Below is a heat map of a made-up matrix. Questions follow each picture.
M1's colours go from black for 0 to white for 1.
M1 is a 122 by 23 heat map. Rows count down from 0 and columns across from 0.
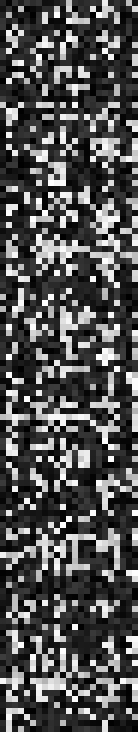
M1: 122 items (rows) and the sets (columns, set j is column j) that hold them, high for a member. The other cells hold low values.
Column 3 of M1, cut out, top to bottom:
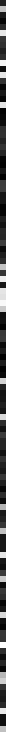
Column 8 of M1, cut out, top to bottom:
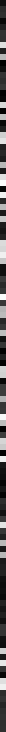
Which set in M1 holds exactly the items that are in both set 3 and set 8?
0
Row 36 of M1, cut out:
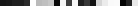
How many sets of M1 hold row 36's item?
11
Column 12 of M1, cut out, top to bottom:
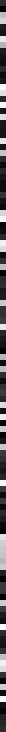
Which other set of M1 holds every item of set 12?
7
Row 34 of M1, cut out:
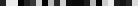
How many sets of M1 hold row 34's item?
9
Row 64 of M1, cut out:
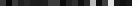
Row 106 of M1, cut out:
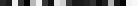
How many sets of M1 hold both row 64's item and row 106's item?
2
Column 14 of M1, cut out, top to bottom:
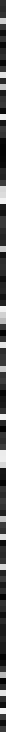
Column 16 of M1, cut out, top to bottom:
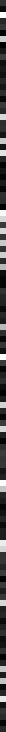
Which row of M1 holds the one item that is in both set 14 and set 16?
19
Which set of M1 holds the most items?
22
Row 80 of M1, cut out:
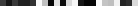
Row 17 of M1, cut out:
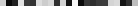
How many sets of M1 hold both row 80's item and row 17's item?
6
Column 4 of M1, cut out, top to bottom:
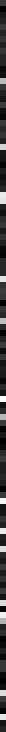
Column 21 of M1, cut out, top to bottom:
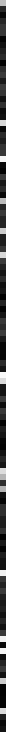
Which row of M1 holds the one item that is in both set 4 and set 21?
33
